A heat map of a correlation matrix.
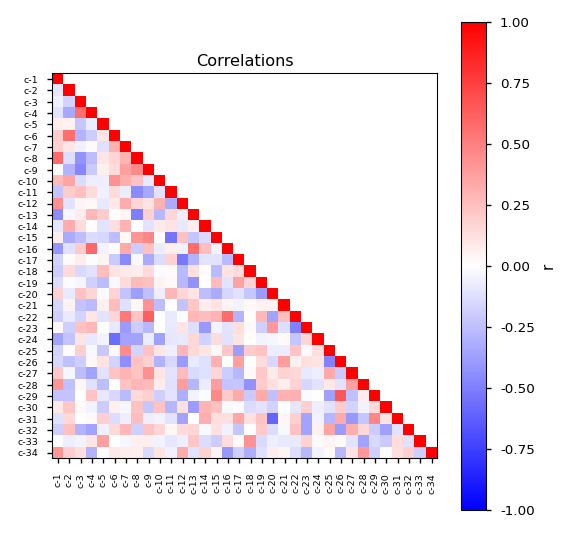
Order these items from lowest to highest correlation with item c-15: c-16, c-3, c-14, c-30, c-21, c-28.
c-3, c-14, c-16, c-21, c-30, c-28
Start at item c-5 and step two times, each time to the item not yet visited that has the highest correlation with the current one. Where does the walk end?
c-18
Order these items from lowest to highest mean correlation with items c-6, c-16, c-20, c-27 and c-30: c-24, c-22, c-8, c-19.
c-24, c-19, c-8, c-22
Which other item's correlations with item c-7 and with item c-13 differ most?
c-8
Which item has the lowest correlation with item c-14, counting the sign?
c-23
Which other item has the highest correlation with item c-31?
c-29
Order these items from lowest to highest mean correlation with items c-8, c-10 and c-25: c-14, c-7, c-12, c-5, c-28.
c-5, c-14, c-28, c-12, c-7
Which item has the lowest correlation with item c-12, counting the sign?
c-17
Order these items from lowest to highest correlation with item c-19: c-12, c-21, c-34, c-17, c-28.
c-12, c-34, c-21, c-28, c-17
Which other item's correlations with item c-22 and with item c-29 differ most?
c-7
